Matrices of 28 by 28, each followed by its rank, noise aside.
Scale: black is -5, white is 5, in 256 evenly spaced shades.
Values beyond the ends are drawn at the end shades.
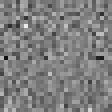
six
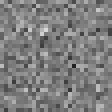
six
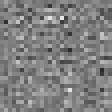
four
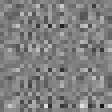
three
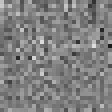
eight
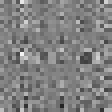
three
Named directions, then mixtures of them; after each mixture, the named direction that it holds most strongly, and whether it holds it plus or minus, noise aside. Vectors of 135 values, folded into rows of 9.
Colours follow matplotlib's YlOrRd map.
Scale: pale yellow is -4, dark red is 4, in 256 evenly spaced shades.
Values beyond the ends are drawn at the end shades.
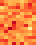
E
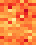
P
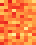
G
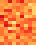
E, minus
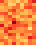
E, plus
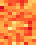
E, minus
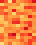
G, minus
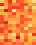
G, plus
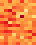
P, minus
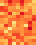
E, minus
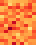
E, plus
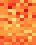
P, plus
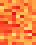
G, plus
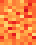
G, minus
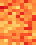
E, minus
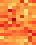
P, minus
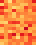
G, minus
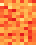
P, minus
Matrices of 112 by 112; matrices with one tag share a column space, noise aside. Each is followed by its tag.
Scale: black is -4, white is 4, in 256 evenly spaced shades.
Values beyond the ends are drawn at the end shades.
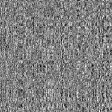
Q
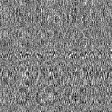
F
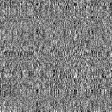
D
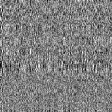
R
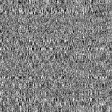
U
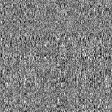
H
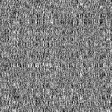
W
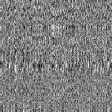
R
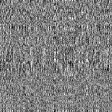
R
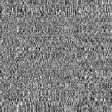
U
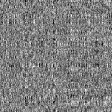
W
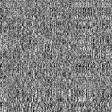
Q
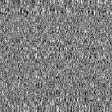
U
